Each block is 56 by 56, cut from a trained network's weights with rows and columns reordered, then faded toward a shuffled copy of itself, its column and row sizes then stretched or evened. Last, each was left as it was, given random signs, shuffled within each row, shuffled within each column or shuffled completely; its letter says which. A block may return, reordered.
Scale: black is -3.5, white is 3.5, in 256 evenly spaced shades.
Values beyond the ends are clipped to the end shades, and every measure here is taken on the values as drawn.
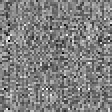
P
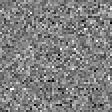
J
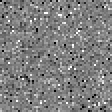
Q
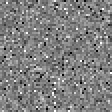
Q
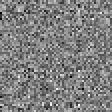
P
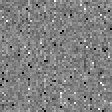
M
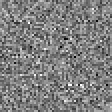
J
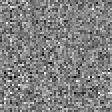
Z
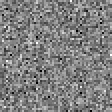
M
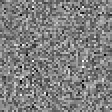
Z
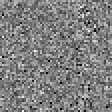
M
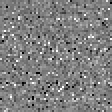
J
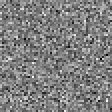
J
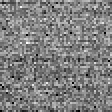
P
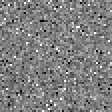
Q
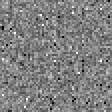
M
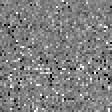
J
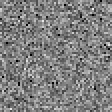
Q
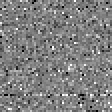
J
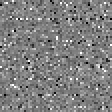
J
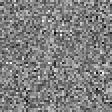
Z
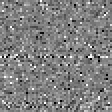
J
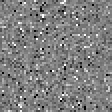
M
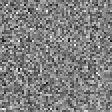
Z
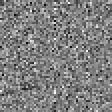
M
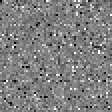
J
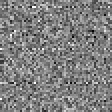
P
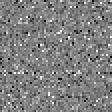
J
